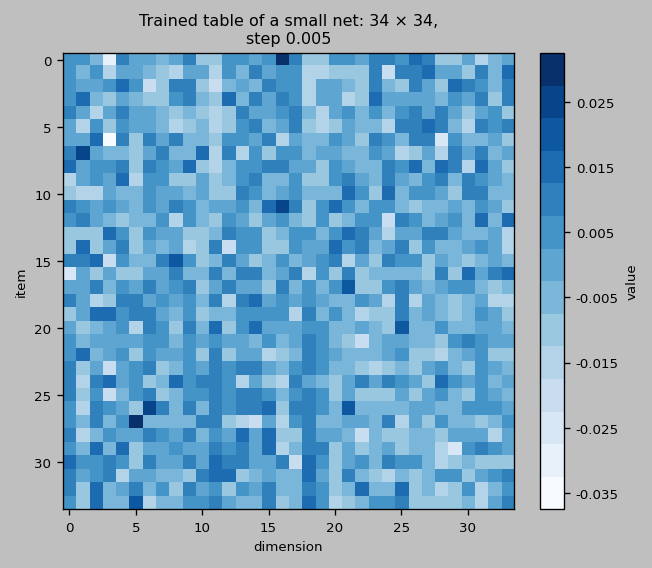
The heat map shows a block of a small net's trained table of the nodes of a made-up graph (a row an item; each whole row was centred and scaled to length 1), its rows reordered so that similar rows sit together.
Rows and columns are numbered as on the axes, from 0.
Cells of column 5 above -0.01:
22
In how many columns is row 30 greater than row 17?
13
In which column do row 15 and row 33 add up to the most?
2
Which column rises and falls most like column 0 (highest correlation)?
9
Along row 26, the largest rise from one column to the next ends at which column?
6
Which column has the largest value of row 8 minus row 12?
24
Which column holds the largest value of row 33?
5
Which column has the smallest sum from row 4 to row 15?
11
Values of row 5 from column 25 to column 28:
0.01 0.01 0.015 0.01
